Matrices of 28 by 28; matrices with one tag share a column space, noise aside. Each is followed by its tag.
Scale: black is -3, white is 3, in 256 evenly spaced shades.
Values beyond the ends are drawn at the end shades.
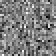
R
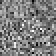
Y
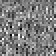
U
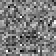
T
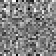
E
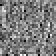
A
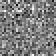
E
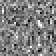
T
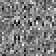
T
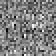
R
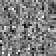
U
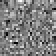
Y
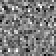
T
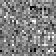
T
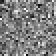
E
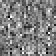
U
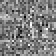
R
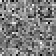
E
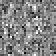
U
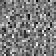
R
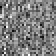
U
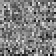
A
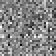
R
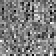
A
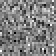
T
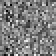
A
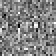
R
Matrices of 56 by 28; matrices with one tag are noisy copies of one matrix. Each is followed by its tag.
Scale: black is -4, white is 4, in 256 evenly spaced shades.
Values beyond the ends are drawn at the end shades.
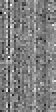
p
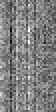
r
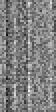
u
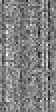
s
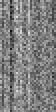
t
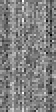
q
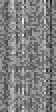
q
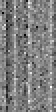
u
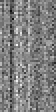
t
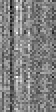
t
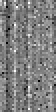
u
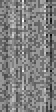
q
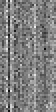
p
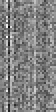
p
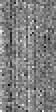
r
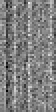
u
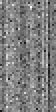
s
